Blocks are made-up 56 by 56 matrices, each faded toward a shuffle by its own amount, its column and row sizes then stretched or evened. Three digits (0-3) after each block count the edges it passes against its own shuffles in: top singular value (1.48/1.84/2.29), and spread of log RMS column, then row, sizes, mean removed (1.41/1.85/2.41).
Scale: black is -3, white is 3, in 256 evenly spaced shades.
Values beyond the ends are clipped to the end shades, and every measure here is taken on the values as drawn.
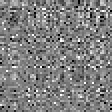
3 1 2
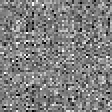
2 2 0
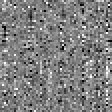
1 3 0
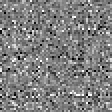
2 1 2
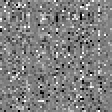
1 3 0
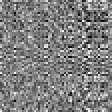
3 3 2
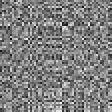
3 2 2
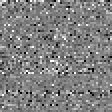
0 0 3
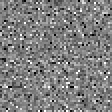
1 0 2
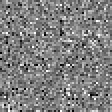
1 2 2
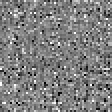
0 2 1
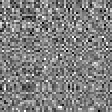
3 0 1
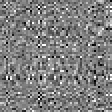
3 2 2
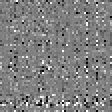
1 3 3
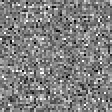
1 0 0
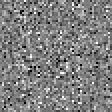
0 2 0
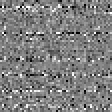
2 1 3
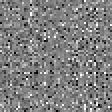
2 1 1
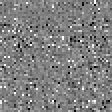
0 2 2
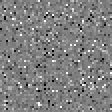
0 1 1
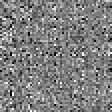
1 3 1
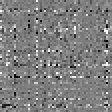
1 3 3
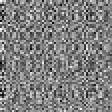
3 3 1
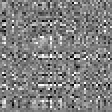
3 3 3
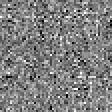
0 1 2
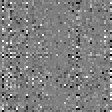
2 3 2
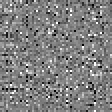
1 3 1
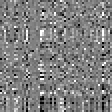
3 3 1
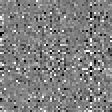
2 2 3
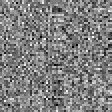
2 0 1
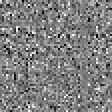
1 2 1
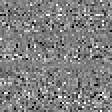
1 0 3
